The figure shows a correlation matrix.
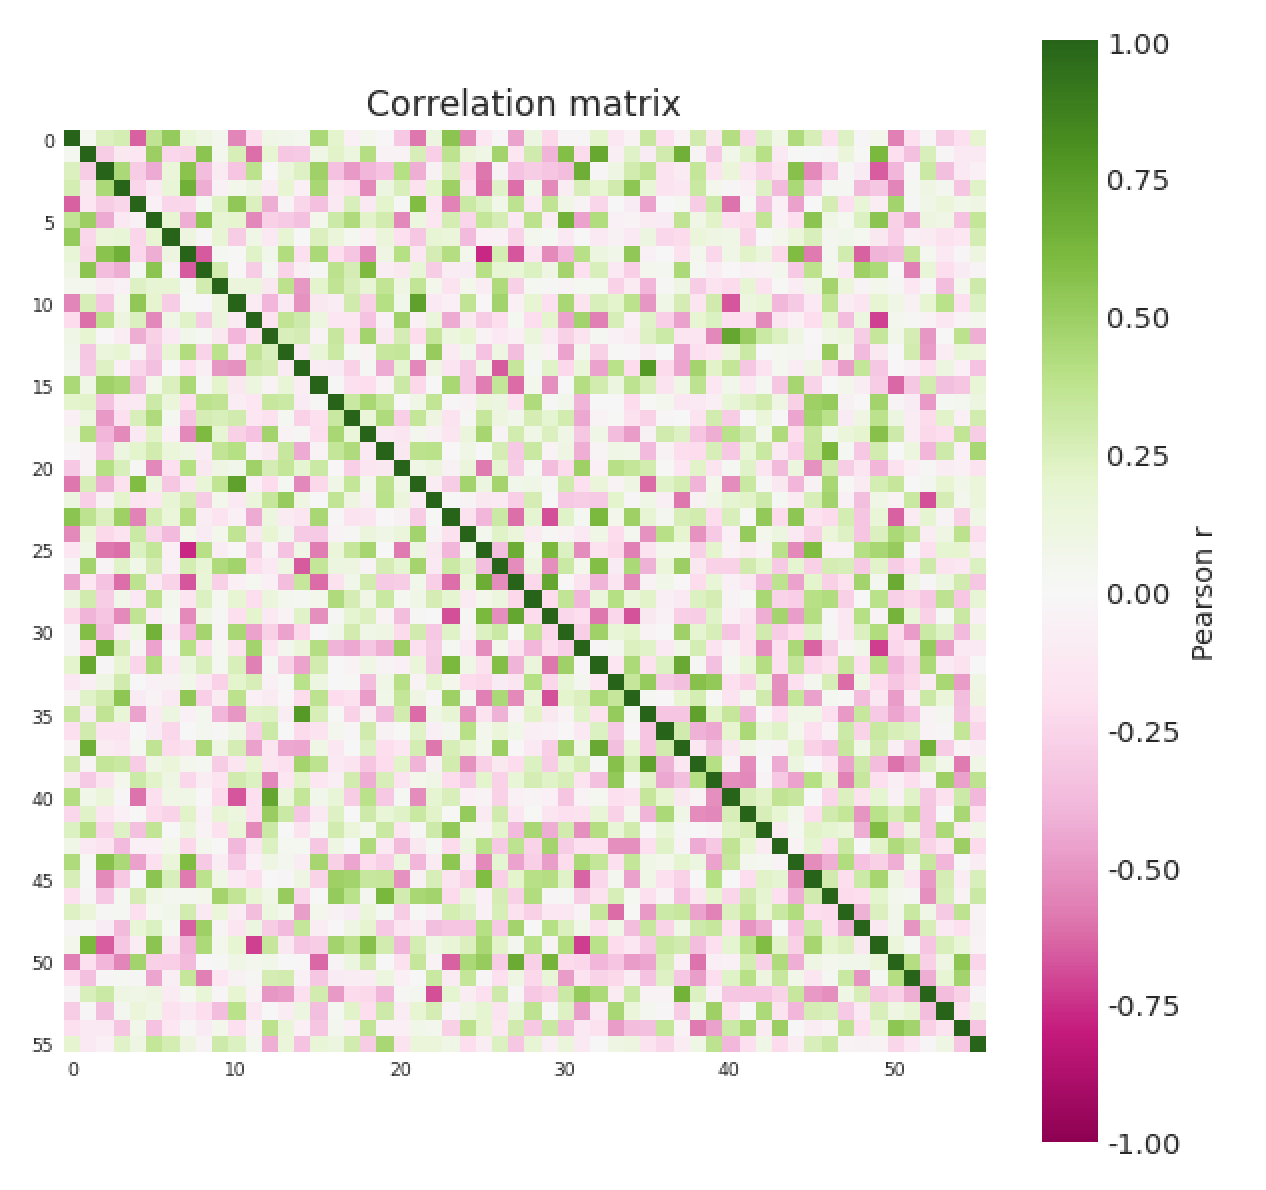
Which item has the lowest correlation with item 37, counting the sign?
22
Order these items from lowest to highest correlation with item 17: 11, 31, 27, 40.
31, 40, 11, 27
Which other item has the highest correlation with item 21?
10
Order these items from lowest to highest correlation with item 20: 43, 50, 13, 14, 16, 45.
45, 43, 50, 16, 14, 13
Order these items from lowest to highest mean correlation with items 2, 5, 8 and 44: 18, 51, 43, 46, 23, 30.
51, 46, 43, 18, 30, 23
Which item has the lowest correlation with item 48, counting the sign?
7
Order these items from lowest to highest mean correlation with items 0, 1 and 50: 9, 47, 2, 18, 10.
2, 10, 9, 47, 18
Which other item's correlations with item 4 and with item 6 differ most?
0
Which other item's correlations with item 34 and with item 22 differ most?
52
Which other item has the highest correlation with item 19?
46
